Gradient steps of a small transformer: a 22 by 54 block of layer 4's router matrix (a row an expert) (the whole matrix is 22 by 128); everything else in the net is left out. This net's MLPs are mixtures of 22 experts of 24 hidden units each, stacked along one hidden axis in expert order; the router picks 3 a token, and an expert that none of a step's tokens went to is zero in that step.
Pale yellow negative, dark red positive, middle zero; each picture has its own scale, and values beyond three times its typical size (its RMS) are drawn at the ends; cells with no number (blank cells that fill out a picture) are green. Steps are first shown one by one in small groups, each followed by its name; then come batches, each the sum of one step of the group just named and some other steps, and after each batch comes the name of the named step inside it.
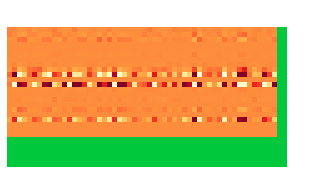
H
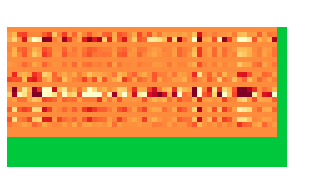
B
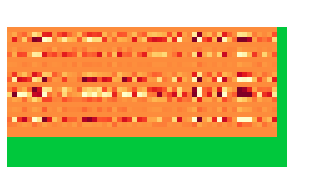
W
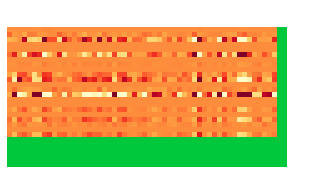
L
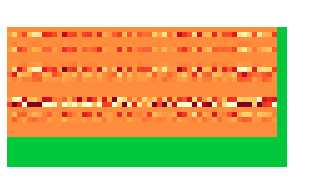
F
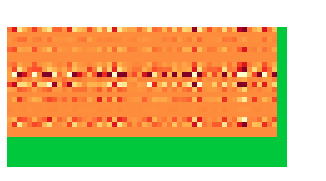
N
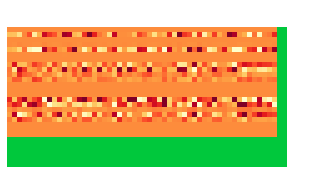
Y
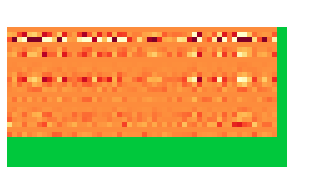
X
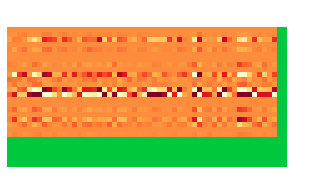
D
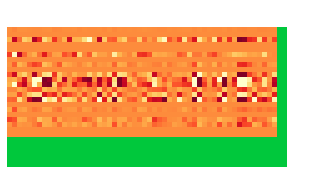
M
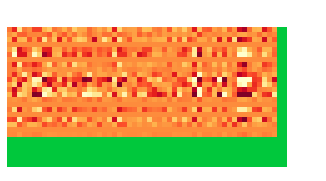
B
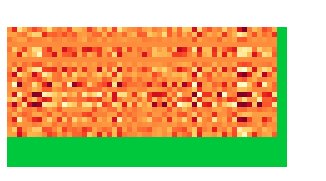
F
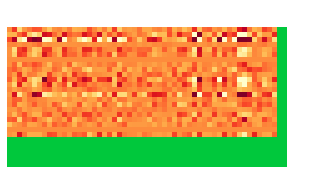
X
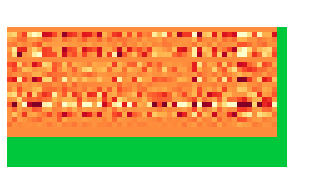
F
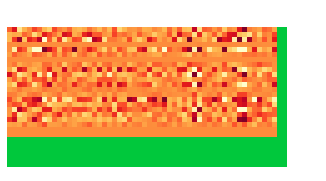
Y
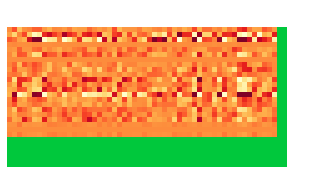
W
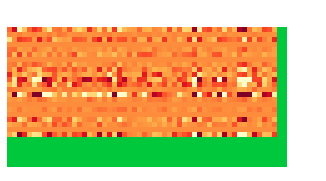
L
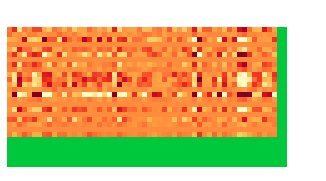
L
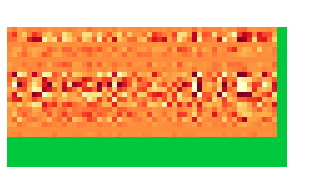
H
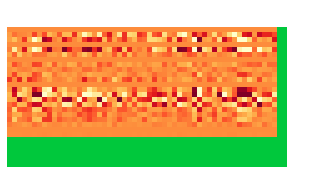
B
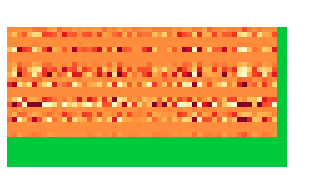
F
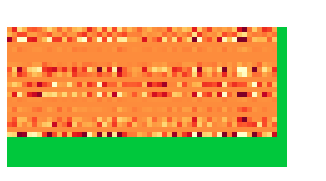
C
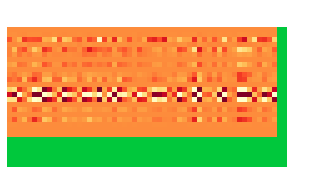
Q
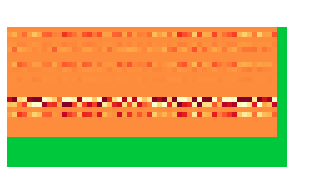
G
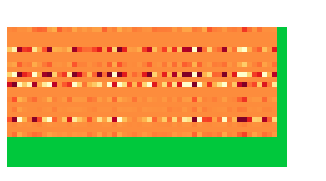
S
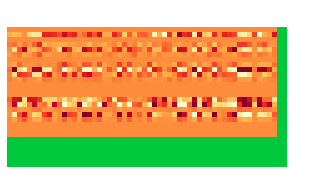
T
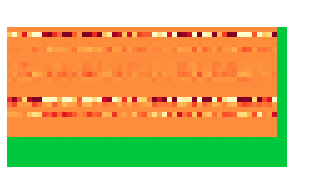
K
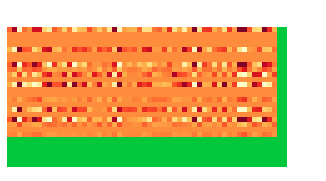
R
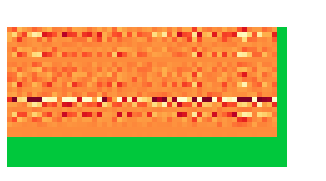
G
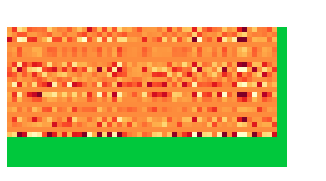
C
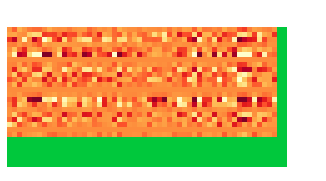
T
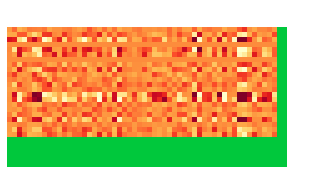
C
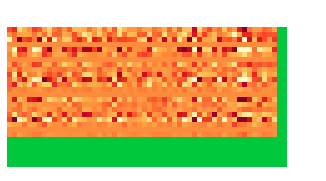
S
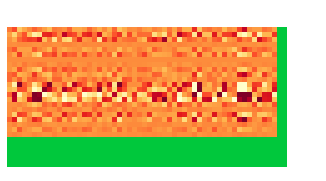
Q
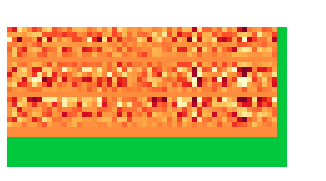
T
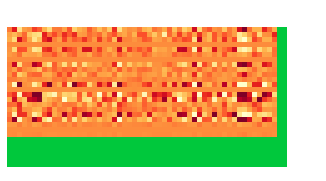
R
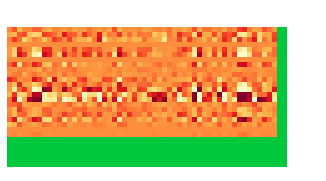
R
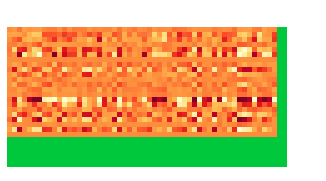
T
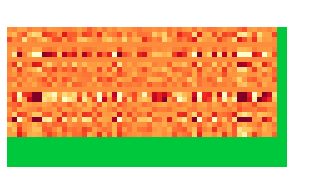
C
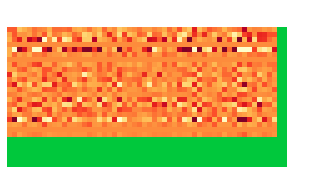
S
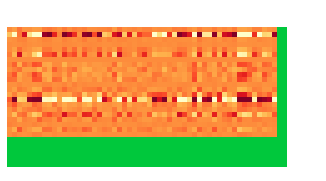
K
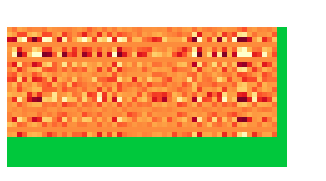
C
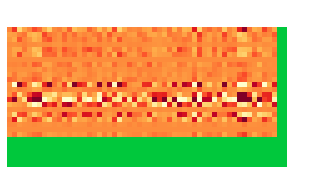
G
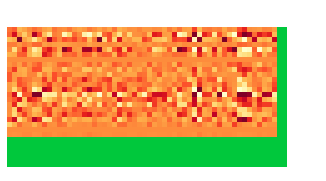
T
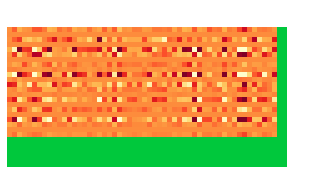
S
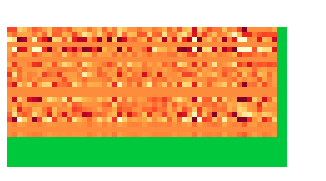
S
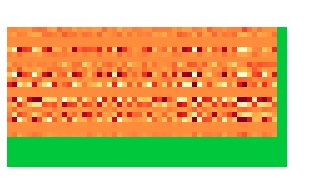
S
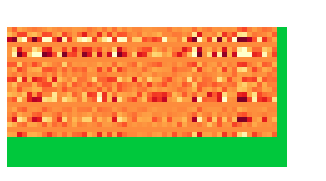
C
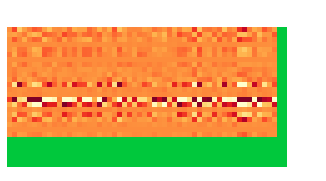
G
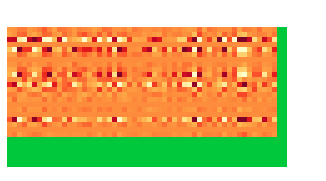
S
